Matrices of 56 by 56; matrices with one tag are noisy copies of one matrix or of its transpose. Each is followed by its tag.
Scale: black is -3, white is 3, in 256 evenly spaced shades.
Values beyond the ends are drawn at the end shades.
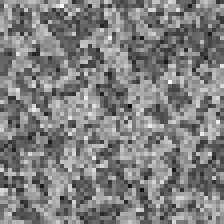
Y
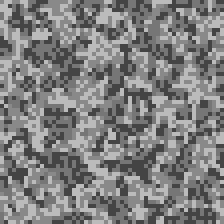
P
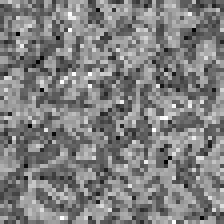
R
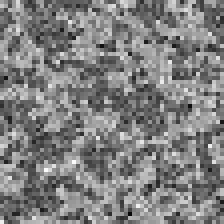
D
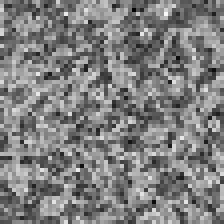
R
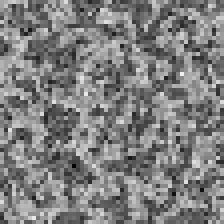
P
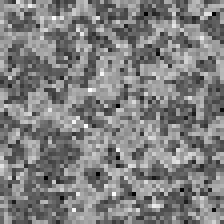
Y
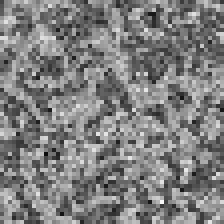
Y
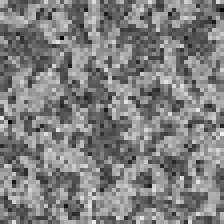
D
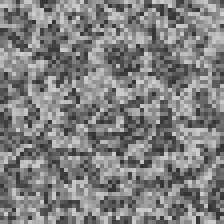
P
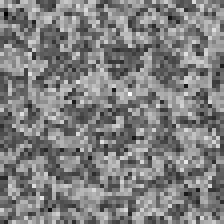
P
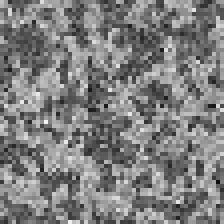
D
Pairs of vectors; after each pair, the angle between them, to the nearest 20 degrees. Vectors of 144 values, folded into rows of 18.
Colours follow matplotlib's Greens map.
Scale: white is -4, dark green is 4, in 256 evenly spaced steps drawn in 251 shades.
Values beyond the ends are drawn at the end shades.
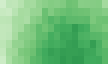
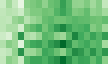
40 degrees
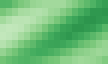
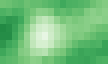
120 degrees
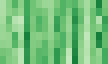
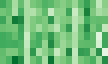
140 degrees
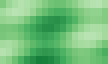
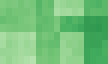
100 degrees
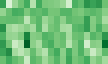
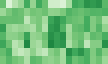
40 degrees
